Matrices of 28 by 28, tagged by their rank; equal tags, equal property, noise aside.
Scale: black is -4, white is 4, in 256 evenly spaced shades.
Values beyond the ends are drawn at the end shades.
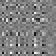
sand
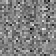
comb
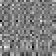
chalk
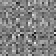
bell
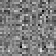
bell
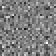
comb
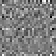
bell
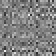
chalk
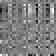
sand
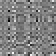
chalk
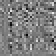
bell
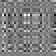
sand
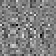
bell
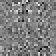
comb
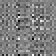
chalk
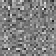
comb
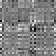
sand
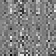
bell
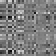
sand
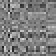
chalk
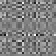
sand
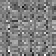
bell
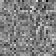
comb
